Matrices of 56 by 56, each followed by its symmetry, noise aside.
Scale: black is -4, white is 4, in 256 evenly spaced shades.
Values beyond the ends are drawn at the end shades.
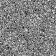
symmetric across the other diagonal.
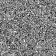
symmetric across the other diagonal.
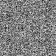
mirrored top to bottom.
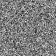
symmetric.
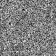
symmetric.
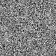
same after a half turn.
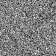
no symmetry.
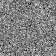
symmetric across the other diagonal.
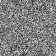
same after a half turn.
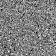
no symmetry.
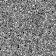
no symmetry.
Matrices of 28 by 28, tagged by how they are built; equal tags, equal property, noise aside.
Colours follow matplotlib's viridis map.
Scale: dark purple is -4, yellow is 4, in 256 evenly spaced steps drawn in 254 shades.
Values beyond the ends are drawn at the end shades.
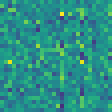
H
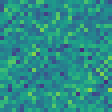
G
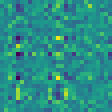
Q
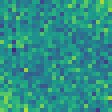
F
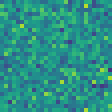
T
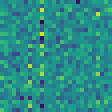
H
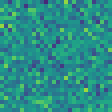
T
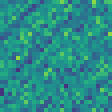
G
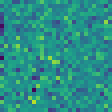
H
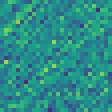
G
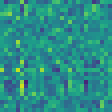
Q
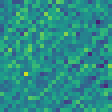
G
